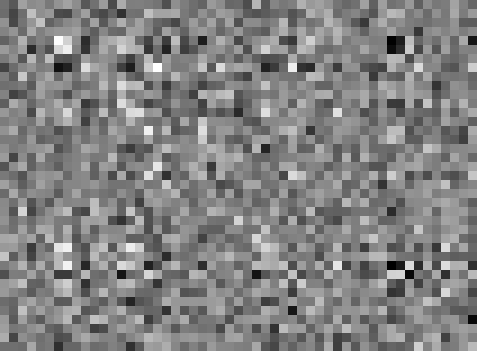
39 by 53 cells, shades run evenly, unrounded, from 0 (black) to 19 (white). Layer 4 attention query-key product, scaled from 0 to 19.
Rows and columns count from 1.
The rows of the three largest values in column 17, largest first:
15, 20, 31
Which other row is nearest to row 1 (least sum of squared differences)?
9
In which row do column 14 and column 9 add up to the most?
12
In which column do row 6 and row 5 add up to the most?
7
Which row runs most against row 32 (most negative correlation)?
8
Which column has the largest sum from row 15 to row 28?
23
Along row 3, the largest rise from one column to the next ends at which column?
42
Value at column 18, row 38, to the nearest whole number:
13
